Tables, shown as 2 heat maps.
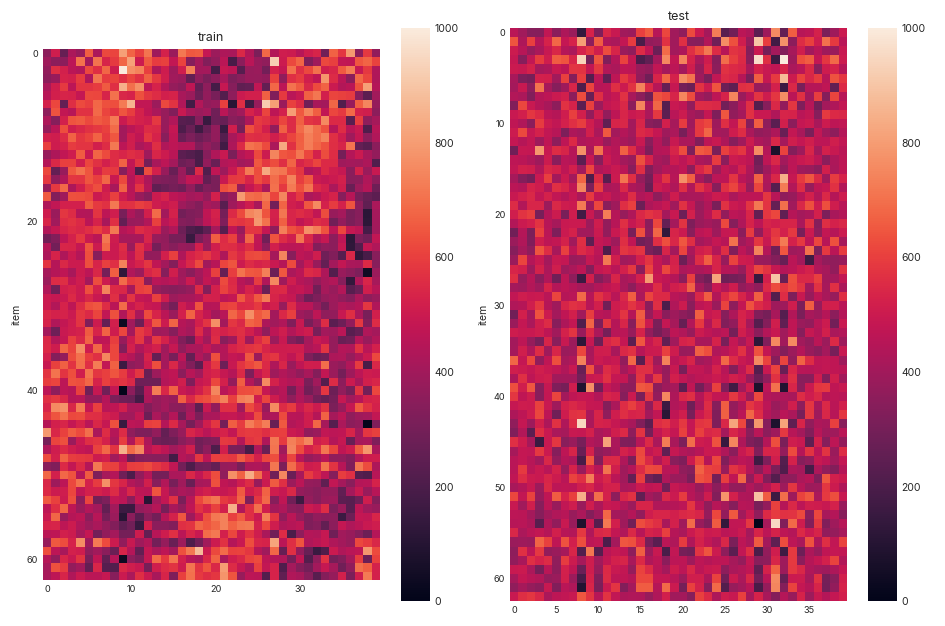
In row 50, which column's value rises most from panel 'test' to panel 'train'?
24
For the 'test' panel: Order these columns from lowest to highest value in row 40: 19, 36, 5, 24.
19, 24, 36, 5
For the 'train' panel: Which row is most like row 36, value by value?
51
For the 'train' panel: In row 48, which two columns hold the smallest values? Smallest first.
15, 10
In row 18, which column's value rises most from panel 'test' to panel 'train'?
32
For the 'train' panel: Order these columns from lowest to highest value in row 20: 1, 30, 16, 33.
16, 1, 30, 33
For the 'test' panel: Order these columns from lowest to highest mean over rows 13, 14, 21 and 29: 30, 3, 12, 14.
12, 30, 14, 3
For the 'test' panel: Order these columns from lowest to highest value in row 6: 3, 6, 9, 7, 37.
6, 37, 7, 9, 3
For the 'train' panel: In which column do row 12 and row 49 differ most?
28
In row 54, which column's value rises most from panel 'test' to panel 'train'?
25
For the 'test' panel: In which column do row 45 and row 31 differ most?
3
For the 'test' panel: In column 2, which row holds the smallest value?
44
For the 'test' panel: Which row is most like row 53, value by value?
28
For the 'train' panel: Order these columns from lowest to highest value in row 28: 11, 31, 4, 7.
31, 4, 11, 7
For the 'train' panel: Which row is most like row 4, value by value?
47
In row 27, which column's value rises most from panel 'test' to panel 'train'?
27
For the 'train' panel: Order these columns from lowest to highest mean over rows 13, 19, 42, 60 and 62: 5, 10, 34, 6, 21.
34, 10, 5, 21, 6
